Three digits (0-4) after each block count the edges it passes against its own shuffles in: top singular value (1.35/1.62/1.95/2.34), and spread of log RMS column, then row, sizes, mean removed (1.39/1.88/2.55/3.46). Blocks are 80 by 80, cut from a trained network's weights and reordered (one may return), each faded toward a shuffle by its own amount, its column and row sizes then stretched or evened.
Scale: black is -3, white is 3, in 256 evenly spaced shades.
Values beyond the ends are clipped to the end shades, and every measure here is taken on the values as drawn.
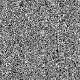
0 1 1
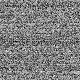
1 0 0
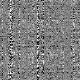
1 4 1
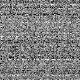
2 2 3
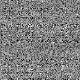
0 3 3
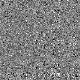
0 2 2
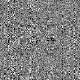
2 3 1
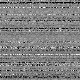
4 0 4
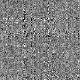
1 3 2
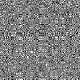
4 0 3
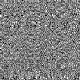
3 0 1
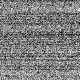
3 1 1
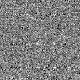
2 0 1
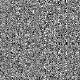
0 3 1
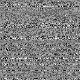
0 2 4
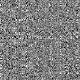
2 3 2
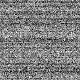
3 1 1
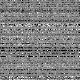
4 2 4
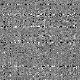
1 2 3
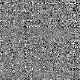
0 3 3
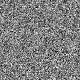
1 0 0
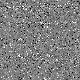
1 0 1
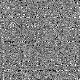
0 1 3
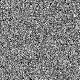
0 1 0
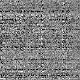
3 3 3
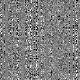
1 4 1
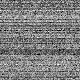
4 0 2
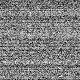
3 1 0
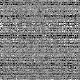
4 3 3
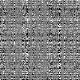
4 4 1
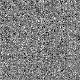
0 2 1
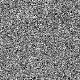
0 1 1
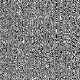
2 3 1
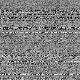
1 0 4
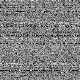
2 0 3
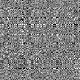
4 1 3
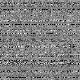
2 2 4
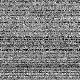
4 1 3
